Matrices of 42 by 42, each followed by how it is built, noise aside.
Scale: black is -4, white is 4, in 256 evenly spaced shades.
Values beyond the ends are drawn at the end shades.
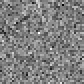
noise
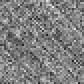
Toeplitz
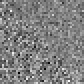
lower triangular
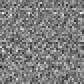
repeating columns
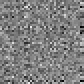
low rank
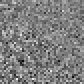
lower triangular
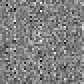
uneven columns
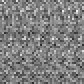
repeating columns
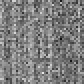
blocks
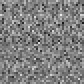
repeating columns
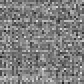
blocks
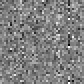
uneven columns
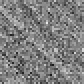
Toeplitz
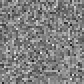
noise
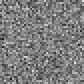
noise
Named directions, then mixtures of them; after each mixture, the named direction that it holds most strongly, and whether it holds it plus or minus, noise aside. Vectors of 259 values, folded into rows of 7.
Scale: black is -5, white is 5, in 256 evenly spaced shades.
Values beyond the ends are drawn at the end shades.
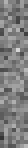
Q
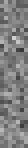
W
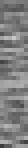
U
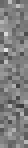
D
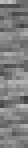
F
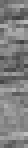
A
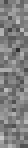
Q, minus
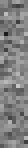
D, minus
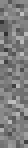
D, minus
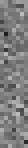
D, minus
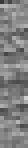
F, minus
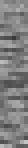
U, minus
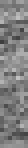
A, minus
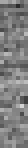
F, plus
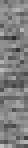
U, minus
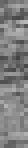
A, plus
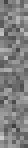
Q, minus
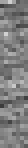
F, plus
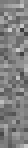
Q, plus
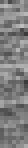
F, minus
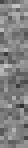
F, minus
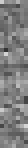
F, plus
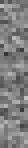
W, plus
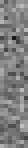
W, minus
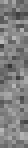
W, plus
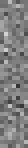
D, plus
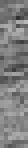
A, plus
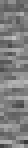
U, plus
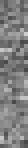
Q, minus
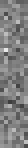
D, plus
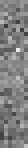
Q, plus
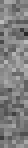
A, minus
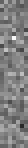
W, plus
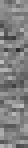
U, minus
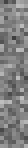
W, minus
